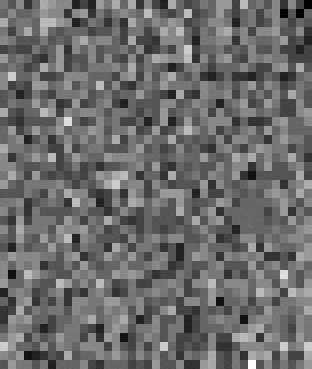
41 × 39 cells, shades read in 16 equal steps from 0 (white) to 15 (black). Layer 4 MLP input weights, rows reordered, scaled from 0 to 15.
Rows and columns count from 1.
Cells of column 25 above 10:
14
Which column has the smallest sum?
15
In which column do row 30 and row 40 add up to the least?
32
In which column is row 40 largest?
4
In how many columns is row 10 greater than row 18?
15
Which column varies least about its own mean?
35
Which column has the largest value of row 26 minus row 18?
30
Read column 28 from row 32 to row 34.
9 8 14
